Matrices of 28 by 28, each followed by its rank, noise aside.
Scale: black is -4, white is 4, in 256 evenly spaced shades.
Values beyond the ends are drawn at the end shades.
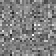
six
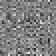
four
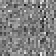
five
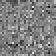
five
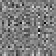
five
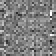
five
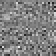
six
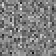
six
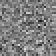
six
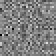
six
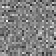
six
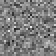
six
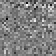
seven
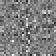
five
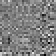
five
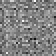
seven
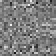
four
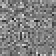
six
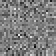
seven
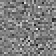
seven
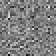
four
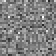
six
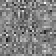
four
